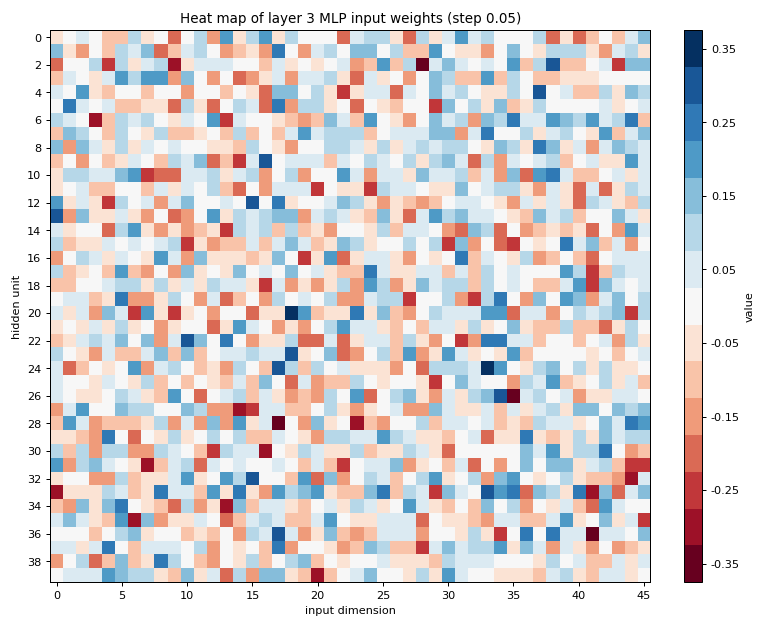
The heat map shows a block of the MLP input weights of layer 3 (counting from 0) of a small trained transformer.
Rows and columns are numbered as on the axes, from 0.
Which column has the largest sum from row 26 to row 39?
5
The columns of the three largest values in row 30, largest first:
42, 38, 36
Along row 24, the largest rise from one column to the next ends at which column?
17
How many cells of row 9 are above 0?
23
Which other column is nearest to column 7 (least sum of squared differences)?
11
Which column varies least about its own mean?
26
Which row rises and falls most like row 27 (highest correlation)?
3
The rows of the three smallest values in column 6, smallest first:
35, 20, 29
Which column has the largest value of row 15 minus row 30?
39
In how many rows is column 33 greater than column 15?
22
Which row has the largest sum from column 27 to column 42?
6
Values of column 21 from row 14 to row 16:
-0.15 -0.05 0.2
